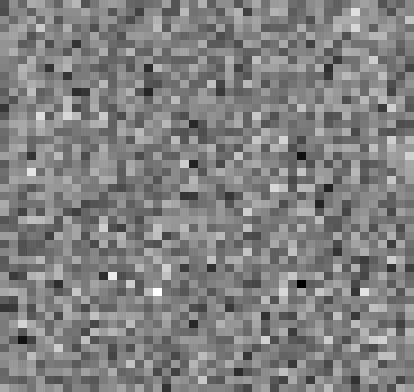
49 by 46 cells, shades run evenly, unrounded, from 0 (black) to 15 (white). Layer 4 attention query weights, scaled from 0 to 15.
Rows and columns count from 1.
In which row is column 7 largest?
44
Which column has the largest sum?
5
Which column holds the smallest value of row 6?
9
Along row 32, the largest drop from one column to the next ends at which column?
29
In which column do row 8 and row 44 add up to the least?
38
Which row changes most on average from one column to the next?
37
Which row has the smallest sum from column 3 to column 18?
27
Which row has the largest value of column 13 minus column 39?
35
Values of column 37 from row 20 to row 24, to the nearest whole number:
9 5 9 9 2
